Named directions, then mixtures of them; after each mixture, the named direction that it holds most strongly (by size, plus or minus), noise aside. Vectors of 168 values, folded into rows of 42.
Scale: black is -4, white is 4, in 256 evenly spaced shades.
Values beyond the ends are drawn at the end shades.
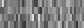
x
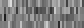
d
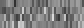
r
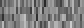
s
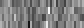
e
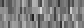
x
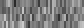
r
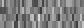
x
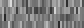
d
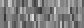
d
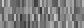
x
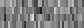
d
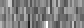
e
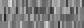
d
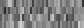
r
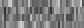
d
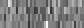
d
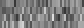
r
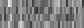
d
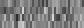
r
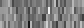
e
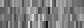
e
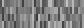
s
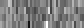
e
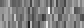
e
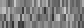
r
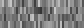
d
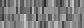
s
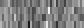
e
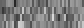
r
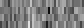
e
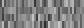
s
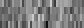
e
